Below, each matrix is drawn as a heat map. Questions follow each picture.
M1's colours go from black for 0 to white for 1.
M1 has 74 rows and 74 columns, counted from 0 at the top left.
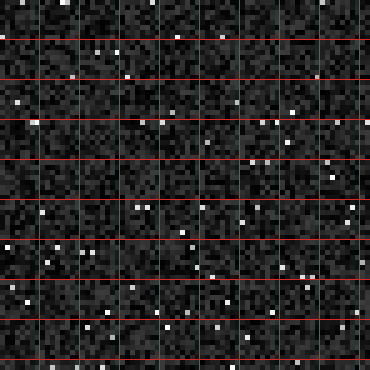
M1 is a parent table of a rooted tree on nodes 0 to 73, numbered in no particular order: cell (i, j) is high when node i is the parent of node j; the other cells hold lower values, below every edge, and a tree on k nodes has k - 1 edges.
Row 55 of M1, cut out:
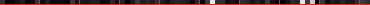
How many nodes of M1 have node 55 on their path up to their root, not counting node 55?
11
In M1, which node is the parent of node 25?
15
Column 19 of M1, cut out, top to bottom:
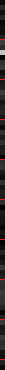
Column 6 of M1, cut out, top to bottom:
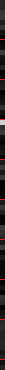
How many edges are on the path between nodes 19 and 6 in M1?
4
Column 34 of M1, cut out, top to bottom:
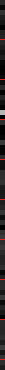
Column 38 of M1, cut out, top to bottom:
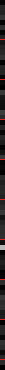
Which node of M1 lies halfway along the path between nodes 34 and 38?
67
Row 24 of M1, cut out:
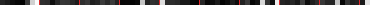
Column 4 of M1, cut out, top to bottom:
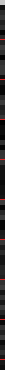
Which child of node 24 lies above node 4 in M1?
7
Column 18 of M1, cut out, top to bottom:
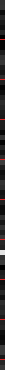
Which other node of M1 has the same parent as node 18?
16
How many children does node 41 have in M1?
5
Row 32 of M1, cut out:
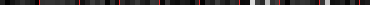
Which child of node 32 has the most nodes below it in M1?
65
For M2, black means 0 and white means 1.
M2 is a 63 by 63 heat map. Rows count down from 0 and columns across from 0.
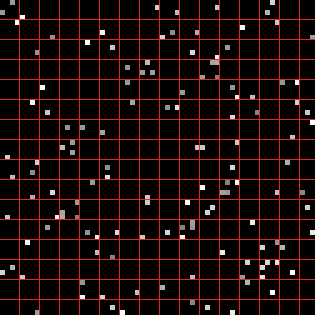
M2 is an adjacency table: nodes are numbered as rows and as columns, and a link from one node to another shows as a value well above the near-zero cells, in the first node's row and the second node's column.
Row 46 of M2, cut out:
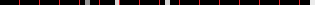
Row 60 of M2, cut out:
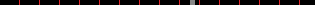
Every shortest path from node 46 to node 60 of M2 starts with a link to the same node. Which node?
node 62
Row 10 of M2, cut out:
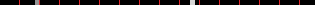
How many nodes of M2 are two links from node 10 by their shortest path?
6
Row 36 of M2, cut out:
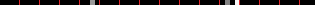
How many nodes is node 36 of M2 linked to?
3
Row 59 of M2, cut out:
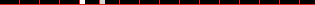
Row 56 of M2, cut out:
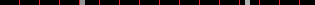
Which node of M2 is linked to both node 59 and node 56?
node 16
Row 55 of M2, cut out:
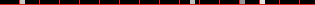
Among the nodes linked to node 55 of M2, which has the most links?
node 38
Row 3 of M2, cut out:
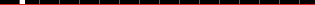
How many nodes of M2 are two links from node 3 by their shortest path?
1
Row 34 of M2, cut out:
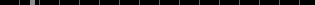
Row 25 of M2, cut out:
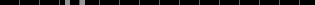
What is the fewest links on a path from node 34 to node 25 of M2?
5
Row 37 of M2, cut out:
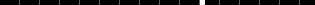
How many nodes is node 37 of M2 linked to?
1
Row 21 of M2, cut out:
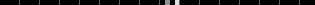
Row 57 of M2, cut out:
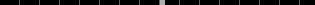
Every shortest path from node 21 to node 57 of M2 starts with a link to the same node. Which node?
node 33
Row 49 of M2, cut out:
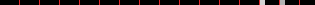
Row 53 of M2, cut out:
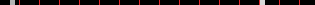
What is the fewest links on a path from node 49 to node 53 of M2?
2
